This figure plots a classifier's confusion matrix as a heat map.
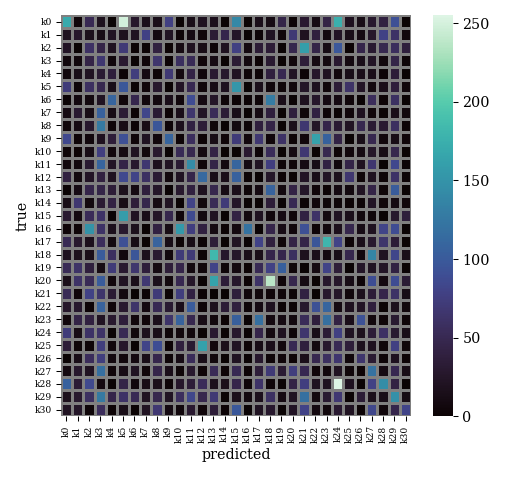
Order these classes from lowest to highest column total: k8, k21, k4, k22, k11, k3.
k4, k22, k8, k21, k11, k3
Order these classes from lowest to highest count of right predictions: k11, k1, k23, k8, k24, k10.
k1, k10, k24, k8, k23, k11
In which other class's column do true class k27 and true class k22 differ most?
k23
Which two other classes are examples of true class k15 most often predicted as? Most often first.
k5, k11
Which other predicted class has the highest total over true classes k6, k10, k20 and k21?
k18
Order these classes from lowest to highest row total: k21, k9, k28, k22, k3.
k3, k21, k22, k9, k28
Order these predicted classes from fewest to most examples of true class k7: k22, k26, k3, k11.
k26, k22, k11, k3
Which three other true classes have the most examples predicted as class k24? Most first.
k28, k0, k2
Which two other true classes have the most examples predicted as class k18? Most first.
k20, k6
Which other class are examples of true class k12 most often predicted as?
k15
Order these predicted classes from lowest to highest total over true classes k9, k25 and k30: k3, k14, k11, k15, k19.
k14, k19, k11, k3, k15
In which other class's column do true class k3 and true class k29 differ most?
k21
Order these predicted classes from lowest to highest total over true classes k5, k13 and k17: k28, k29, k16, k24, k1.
k16, k1, k28, k24, k29
